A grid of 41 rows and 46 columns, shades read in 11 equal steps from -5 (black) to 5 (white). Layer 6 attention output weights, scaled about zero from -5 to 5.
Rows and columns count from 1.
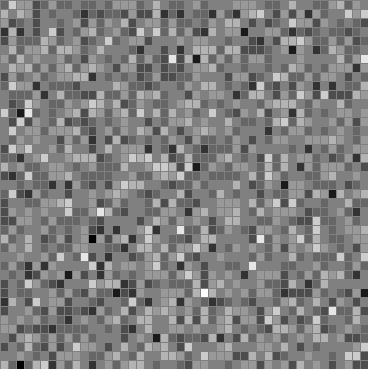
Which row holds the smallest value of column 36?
21
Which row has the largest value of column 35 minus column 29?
9
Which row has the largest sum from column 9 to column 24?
18
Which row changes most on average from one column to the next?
13
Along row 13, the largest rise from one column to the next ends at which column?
4
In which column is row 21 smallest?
36
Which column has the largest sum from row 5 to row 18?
38
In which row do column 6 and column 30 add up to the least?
11
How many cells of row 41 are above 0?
18
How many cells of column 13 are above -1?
26
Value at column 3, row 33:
-1
